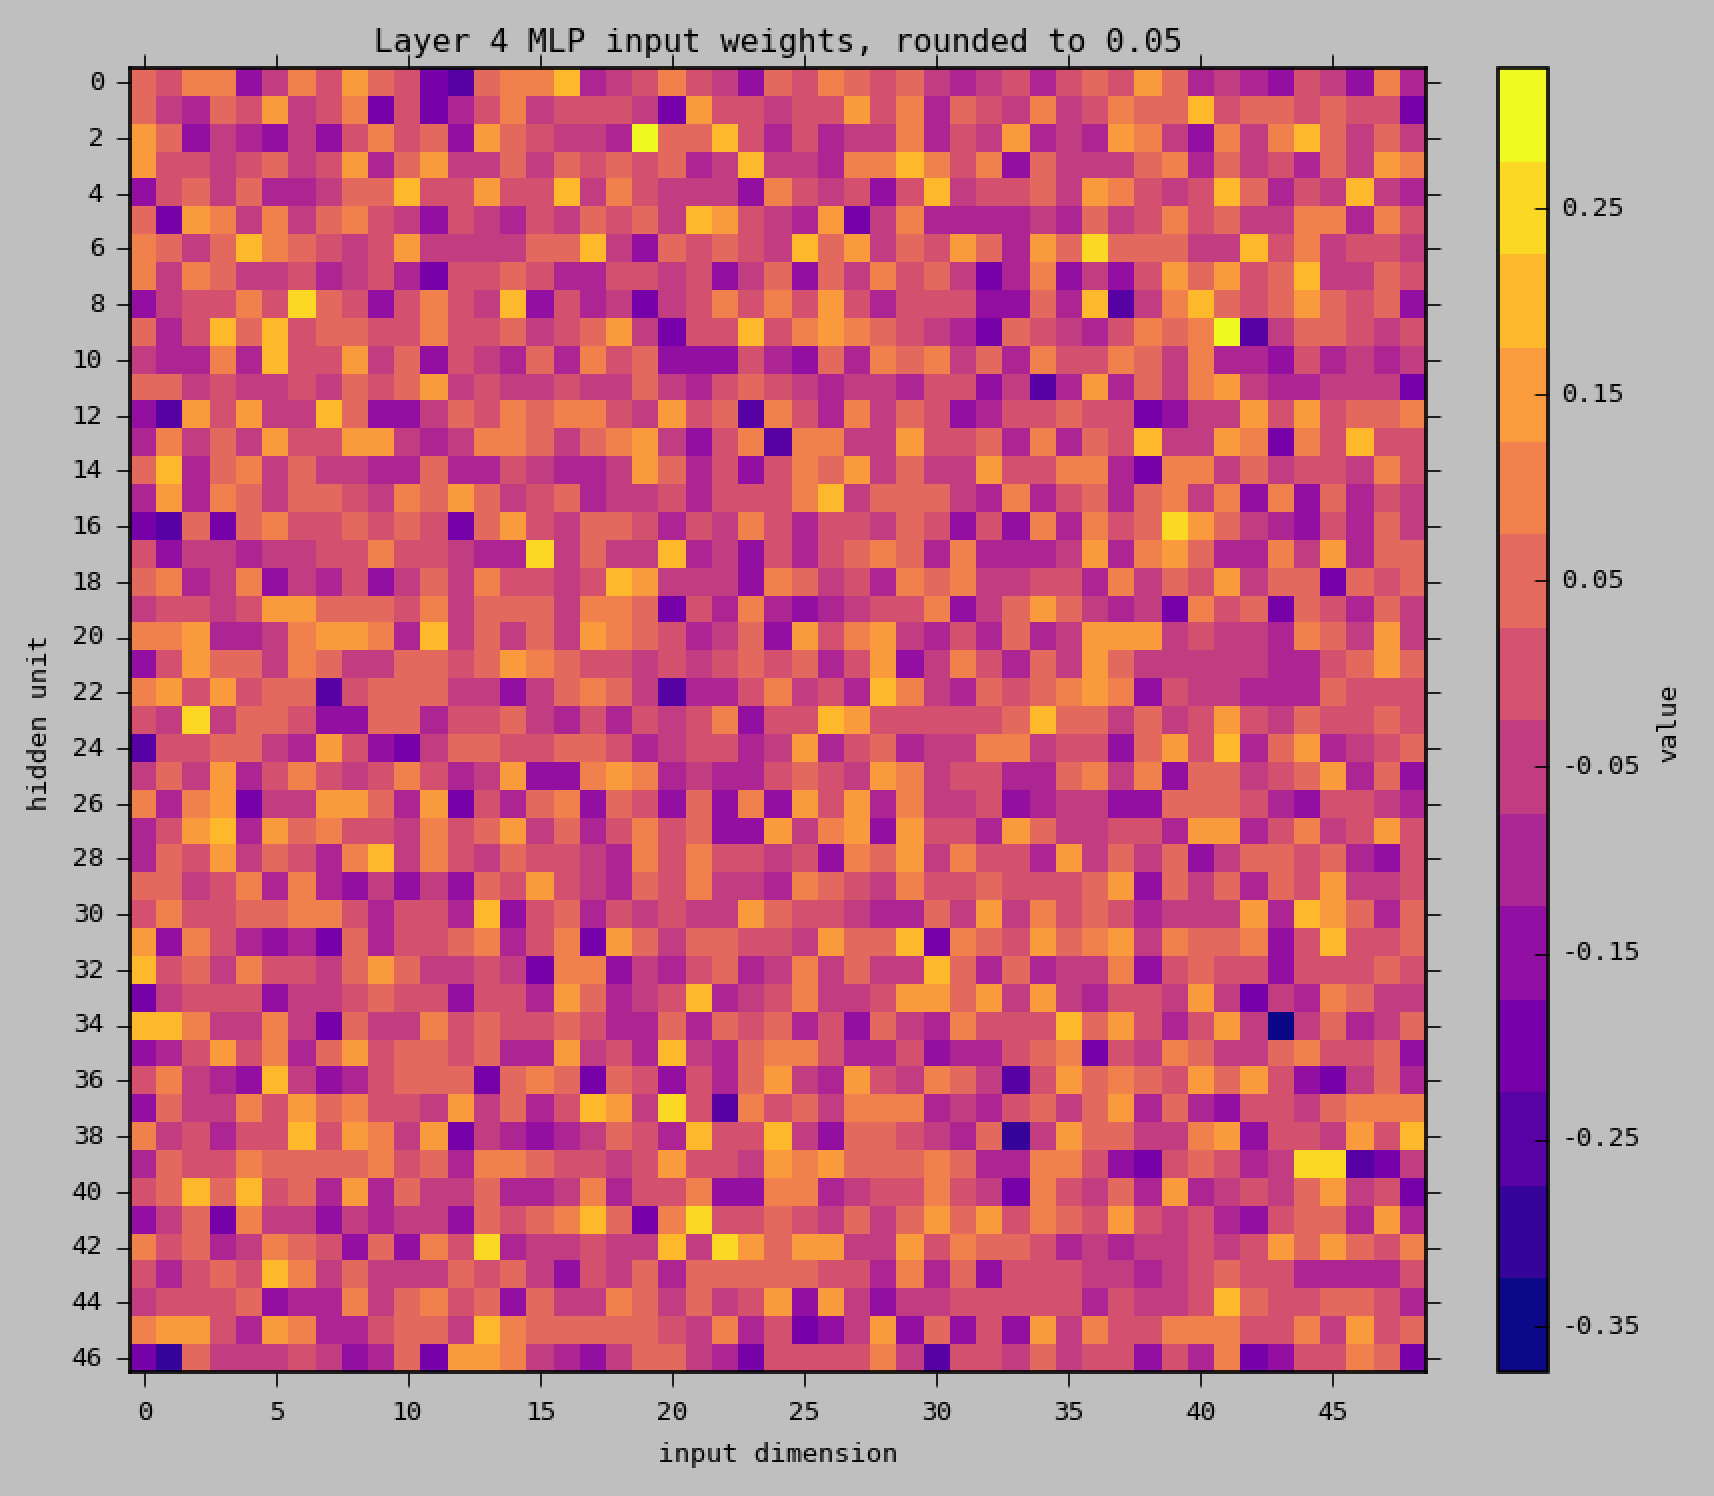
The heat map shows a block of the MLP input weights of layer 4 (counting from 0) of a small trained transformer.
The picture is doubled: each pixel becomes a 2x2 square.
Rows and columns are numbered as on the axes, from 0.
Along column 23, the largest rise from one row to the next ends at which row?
13
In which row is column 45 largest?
39
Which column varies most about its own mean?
0
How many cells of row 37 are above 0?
23
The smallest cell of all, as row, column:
34, 43
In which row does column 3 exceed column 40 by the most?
28
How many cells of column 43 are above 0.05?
4
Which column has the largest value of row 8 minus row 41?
6
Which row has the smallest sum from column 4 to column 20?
7
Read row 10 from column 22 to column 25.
-0.15 0 -0.1 -0.15
